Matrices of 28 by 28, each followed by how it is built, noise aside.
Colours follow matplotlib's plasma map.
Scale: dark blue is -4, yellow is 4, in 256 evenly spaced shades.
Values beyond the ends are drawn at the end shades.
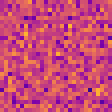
repeating columns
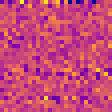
uneven rows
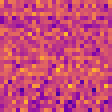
repeating columns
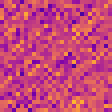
Hankel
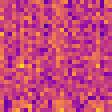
blocks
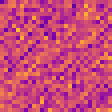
Hankel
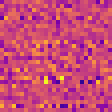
uneven rows
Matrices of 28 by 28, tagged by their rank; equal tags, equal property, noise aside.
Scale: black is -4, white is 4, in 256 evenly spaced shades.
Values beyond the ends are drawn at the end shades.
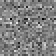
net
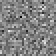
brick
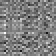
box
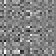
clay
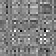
clay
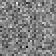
brick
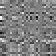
clay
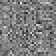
net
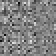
net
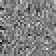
brick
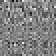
box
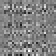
clay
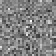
brick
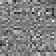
net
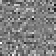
net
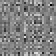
clay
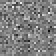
brick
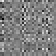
clay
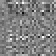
box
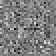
net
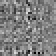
box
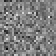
net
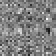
box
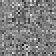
brick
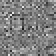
net
